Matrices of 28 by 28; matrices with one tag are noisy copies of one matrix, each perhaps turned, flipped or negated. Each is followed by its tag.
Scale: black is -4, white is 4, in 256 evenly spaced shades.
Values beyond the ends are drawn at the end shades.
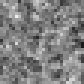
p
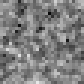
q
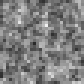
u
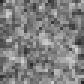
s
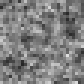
u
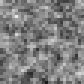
p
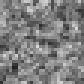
p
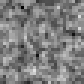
q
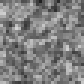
p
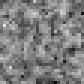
q
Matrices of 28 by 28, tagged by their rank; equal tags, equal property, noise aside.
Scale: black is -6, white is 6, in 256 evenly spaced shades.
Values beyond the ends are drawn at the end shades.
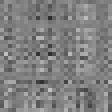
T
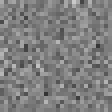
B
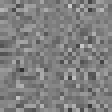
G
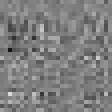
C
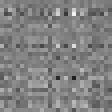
T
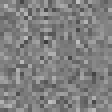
B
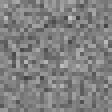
B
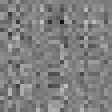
C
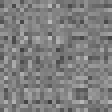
T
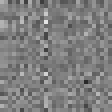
C
